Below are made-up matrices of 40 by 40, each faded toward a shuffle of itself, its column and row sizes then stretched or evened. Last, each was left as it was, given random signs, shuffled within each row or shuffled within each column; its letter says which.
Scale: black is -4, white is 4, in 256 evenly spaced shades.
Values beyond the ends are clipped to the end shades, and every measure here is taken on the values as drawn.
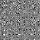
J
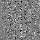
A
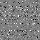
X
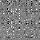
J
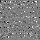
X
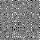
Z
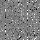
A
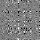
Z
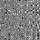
Z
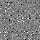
X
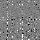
J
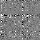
J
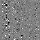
A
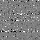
X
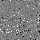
X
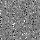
A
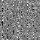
A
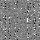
A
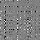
Z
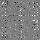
J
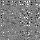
J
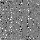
A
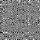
Z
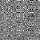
Z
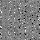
A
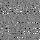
X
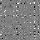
Z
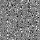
A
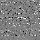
X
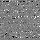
X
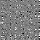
Z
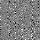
A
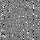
A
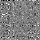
J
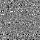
X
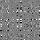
Z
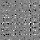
Z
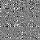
Z
